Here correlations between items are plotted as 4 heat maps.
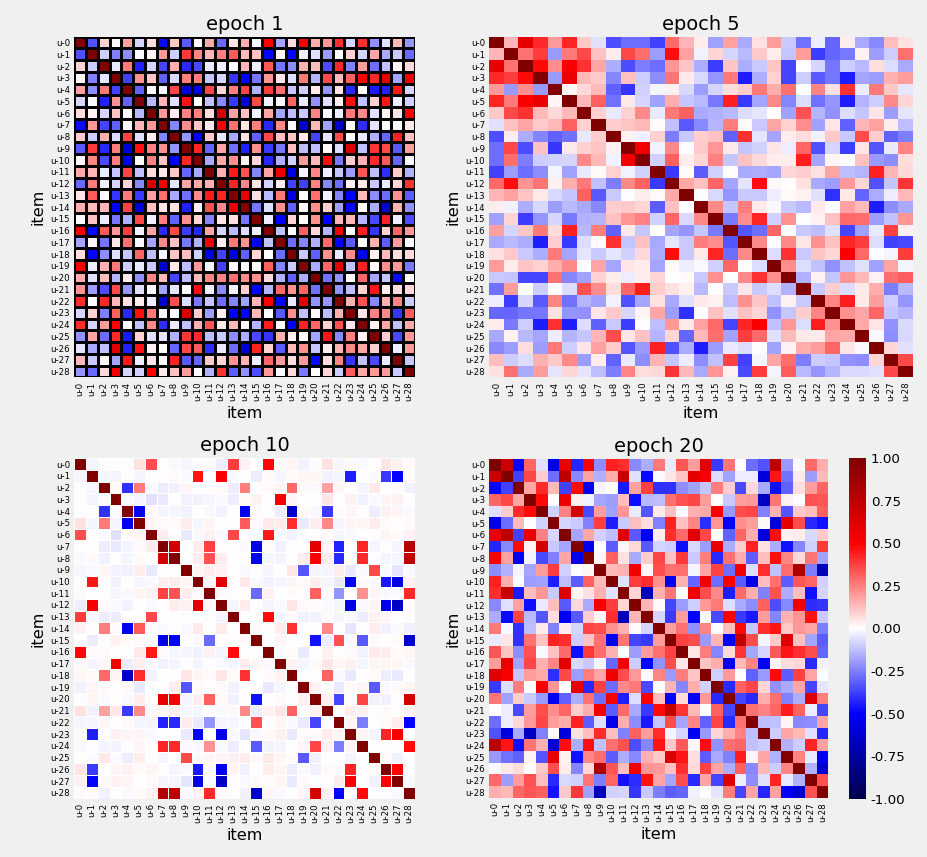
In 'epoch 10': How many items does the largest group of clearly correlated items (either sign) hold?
8
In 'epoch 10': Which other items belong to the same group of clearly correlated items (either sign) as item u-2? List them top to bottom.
u-4, u-5, u-14, u-18, u-21
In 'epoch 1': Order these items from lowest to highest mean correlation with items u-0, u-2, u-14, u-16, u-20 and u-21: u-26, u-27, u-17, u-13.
u-26, u-17, u-27, u-13
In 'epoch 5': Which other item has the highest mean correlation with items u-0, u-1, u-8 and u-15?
u-12
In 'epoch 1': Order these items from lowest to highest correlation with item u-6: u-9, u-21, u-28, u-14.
u-21, u-14, u-9, u-28
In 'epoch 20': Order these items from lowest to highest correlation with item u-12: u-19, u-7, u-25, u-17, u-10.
u-25, u-17, u-7, u-19, u-10
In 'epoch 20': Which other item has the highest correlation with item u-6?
u-1
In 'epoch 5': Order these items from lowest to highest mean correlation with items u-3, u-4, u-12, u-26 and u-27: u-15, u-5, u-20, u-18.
u-15, u-20, u-18, u-5
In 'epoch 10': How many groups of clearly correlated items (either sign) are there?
6
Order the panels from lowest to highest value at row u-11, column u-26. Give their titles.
epoch 1, epoch 10, epoch 20, epoch 5
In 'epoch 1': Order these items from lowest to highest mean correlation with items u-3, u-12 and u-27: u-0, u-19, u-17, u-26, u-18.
u-18, u-0, u-19, u-17, u-26
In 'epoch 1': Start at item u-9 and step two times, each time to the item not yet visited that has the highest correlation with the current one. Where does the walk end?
u-5
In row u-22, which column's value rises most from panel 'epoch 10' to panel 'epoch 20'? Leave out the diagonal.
u-7
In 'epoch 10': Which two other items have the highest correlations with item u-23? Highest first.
u-27, u-26
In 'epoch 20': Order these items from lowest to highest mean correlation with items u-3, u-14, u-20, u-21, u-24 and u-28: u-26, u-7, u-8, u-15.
u-26, u-7, u-15, u-8
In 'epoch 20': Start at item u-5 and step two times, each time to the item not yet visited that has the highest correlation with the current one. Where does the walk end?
u-15
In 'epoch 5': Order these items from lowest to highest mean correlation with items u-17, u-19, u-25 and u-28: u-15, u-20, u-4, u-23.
u-23, u-4, u-15, u-20
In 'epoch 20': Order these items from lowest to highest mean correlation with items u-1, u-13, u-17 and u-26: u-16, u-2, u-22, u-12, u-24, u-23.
u-23, u-22, u-2, u-24, u-12, u-16
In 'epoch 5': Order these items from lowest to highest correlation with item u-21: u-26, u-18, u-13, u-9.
u-18, u-13, u-26, u-9
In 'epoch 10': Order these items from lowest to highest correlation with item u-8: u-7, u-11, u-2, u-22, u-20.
u-22, u-2, u-11, u-20, u-7
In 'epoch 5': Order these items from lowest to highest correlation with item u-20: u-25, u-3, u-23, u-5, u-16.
u-3, u-5, u-23, u-16, u-25
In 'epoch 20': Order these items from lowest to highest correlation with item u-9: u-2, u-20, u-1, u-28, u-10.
u-28, u-20, u-1, u-2, u-10
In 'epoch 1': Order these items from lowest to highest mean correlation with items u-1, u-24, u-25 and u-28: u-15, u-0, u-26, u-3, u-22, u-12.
u-15, u-0, u-22, u-26, u-12, u-3
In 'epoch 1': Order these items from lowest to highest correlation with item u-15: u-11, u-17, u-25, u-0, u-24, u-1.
u-17, u-25, u-11, u-24, u-0, u-1
